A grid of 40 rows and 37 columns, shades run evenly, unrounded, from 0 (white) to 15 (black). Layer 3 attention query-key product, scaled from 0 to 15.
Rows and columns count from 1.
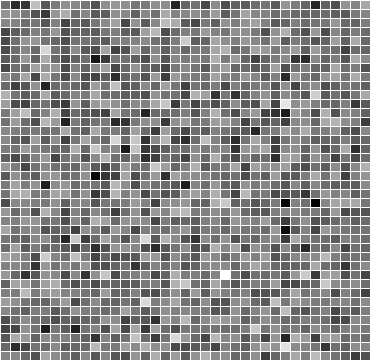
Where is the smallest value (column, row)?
23, 31
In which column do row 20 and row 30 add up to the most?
10
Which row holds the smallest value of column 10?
17
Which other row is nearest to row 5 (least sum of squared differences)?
8
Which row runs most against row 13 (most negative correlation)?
39
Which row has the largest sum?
28
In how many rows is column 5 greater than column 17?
18
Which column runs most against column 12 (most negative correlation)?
5
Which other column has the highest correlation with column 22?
3
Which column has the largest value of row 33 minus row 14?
34
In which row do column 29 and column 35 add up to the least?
12
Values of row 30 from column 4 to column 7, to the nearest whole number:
12 6 8 7
